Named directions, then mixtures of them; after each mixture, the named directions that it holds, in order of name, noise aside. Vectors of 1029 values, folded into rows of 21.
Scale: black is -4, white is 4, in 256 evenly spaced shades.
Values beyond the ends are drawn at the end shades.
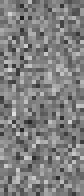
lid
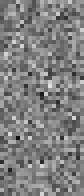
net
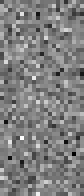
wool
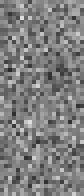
lid.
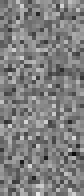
lid, net, wool.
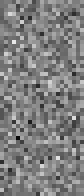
lid, net.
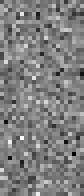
wool.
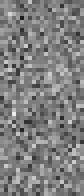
lid.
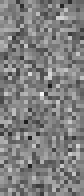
lid, net.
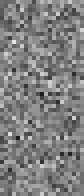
net.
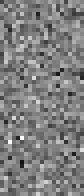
net, wool.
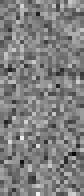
lid, net, wool.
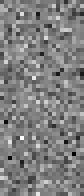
wool.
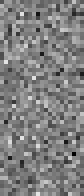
wool.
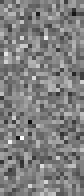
lid, net, wool.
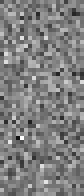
lid, net, wool.
